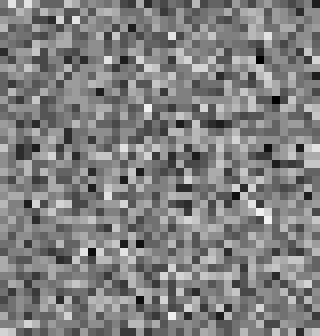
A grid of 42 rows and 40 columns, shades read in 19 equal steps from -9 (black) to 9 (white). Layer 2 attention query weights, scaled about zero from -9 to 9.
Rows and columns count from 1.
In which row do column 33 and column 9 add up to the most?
9
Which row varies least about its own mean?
30
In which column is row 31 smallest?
18
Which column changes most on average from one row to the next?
33
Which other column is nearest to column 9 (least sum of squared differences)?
12
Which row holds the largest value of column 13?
32
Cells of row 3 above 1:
11
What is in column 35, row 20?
1
